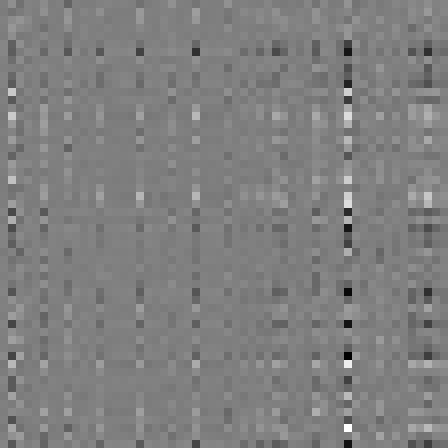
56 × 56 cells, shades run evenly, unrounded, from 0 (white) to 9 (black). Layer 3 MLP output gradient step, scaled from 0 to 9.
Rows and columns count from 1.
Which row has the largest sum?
7
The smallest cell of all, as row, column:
54, 44
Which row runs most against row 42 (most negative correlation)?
49
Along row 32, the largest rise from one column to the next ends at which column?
45
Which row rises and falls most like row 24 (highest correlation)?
2
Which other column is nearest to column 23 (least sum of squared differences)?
8
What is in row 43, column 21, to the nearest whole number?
4
